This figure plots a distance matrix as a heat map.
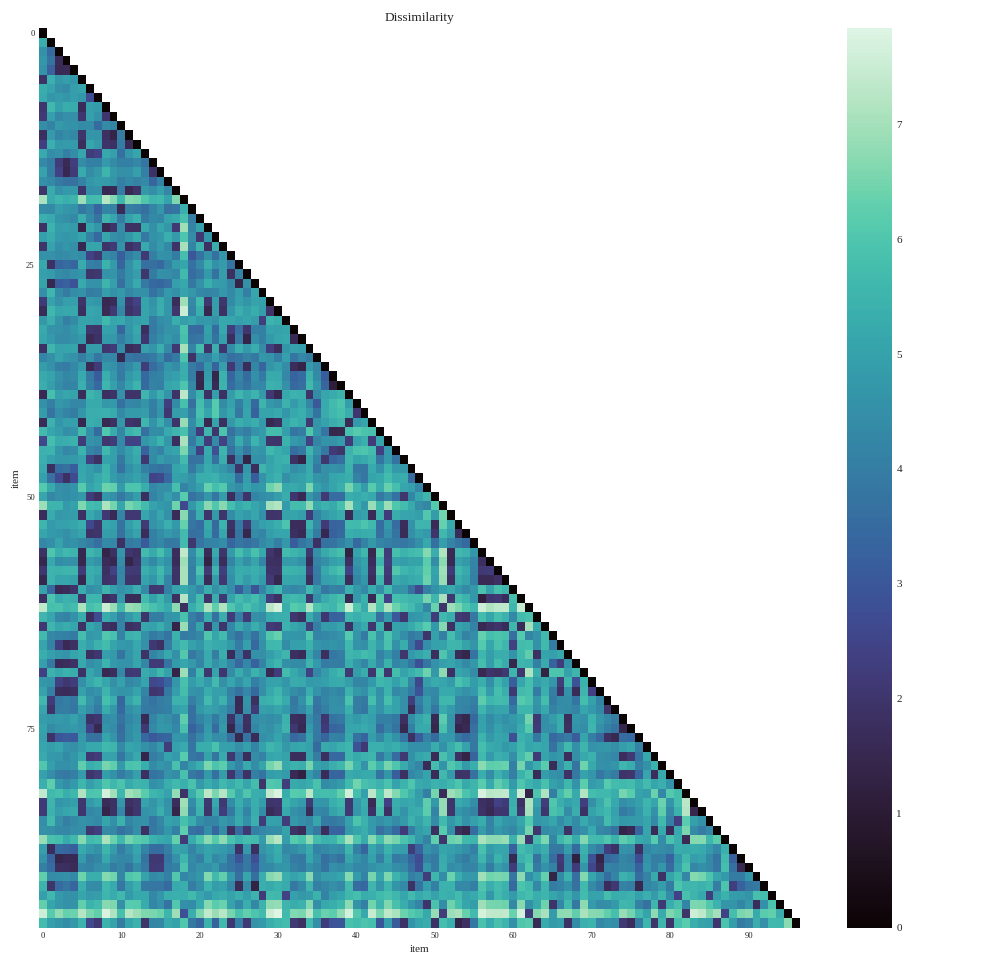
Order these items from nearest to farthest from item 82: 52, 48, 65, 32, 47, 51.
51, 65, 48, 47, 32, 52
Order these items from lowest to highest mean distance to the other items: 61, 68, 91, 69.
68, 69, 61, 91
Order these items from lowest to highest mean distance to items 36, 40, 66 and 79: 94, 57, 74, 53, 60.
60, 94, 74, 53, 57
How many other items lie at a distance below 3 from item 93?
4
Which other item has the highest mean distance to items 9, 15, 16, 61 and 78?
95
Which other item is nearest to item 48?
3
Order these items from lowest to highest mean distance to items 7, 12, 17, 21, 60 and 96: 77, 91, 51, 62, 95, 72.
72, 77, 91, 51, 62, 95
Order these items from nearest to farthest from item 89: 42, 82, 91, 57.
91, 57, 42, 82
